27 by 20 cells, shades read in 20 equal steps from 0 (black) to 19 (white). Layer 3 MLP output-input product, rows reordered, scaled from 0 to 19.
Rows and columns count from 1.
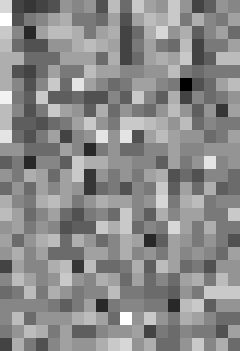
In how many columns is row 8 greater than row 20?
5
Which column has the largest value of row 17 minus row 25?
20
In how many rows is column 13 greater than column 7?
13
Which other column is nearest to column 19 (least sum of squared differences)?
10
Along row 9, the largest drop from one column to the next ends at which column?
19
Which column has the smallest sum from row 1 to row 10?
3
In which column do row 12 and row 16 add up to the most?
14
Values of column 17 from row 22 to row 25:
13 9 15 12
